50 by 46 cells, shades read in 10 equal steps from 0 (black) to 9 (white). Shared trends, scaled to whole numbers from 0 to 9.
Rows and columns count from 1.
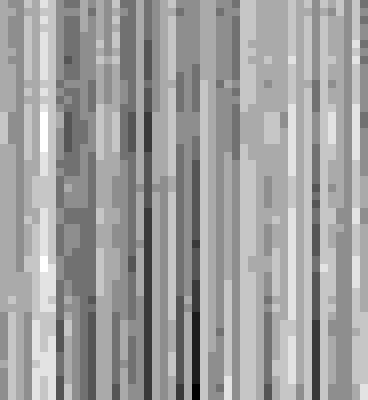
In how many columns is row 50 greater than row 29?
11
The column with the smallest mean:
19
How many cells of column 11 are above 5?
4
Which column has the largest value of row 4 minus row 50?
25
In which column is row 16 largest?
6
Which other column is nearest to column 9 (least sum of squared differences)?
16
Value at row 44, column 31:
7
